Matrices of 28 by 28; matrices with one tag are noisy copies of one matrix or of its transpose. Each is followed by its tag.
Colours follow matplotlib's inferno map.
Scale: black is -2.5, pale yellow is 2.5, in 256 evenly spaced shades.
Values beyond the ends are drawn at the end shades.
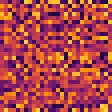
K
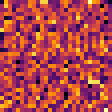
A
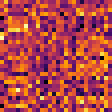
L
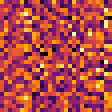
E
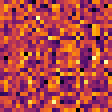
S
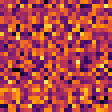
E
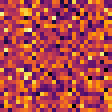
E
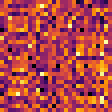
L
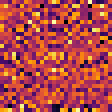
K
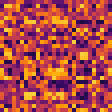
S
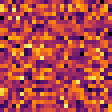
A
